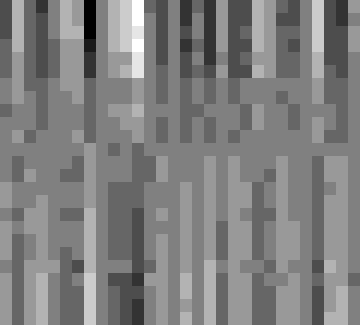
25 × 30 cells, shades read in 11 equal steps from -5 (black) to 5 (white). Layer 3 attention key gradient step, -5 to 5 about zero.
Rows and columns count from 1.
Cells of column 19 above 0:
5
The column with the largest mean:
12
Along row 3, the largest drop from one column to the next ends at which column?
8
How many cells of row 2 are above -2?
18
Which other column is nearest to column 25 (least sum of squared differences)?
21
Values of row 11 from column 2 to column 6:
1 -1 0 0 0
